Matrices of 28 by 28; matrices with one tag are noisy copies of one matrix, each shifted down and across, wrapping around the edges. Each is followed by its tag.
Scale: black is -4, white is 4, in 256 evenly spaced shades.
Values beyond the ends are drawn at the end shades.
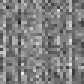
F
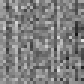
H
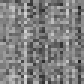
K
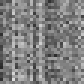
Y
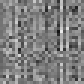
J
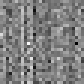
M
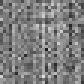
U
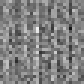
F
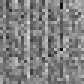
F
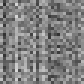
Y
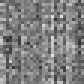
U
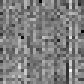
J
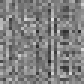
J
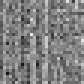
H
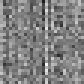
J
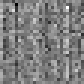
F
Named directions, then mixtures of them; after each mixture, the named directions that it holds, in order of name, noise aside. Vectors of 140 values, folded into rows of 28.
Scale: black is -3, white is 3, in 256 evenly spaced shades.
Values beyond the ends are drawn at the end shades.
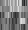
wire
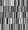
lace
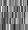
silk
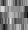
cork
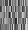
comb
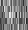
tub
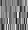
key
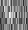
tub.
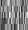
silk, tub.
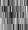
comb, cork, tub.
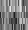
comb, wire.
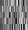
comb, lace, wire.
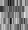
cork, lace, wire.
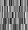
lace, silk.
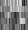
wire.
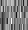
lace, silk, tub.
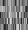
cork, key.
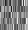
comb, silk, wire.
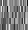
silk.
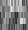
wire.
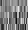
key, wire.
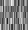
lace.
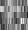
cork, key, wire.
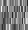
silk.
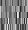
key.
